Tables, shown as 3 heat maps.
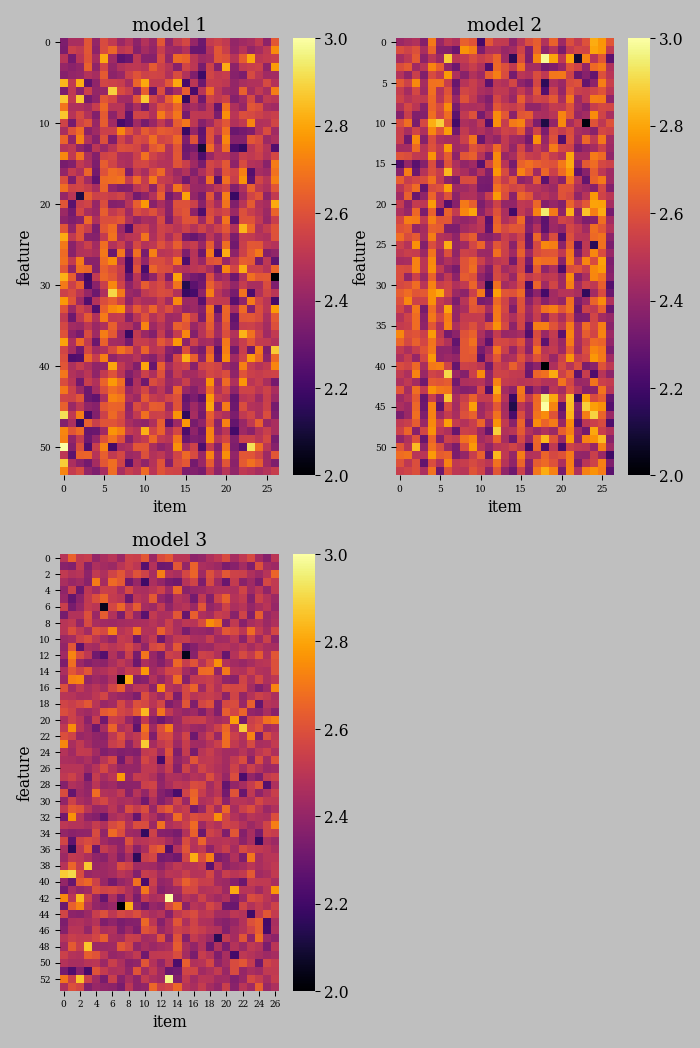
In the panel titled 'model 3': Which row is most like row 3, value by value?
34
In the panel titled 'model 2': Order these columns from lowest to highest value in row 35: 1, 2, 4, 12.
1, 4, 2, 12
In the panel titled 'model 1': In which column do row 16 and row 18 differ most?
23
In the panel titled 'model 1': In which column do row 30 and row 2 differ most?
15
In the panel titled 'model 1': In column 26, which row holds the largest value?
38
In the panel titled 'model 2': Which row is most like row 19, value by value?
9
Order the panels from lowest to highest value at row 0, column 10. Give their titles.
model 2, model 1, model 3
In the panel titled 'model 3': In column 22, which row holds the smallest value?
27
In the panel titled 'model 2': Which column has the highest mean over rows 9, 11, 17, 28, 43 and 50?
4
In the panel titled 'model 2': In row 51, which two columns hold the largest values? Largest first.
12, 4
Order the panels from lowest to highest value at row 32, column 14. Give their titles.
model 2, model 3, model 1
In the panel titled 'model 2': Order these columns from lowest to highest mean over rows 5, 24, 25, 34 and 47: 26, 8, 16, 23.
16, 26, 23, 8
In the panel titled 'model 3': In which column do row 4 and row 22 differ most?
23
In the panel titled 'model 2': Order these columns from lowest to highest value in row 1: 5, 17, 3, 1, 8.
5, 3, 1, 17, 8
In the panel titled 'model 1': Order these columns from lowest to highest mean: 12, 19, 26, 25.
19, 25, 26, 12
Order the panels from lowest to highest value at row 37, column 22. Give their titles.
model 3, model 2, model 1
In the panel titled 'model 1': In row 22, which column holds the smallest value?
21
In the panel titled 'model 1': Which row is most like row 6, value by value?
40
